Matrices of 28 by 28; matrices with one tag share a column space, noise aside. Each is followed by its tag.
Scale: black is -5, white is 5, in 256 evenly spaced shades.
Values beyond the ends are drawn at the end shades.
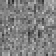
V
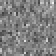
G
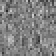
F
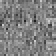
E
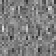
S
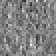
F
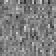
S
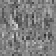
E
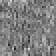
F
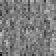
V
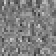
G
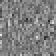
E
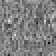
E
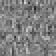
S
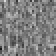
F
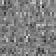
G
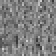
F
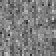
V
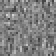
F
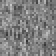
V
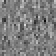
E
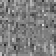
F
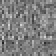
E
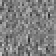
F
